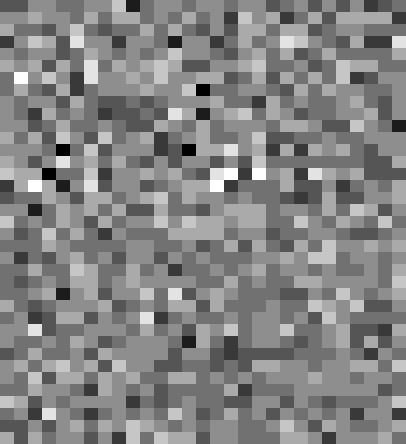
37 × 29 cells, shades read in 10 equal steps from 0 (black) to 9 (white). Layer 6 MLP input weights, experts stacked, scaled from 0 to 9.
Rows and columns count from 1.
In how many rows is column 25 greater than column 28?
19
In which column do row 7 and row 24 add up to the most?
7
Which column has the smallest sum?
28
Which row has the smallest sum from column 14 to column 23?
30
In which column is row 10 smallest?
15
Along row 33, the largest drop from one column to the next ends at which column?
18
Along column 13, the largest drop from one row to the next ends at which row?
4
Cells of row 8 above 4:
16
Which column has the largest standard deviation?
3
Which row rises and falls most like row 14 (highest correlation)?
31
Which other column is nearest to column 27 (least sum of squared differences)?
20
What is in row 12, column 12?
2
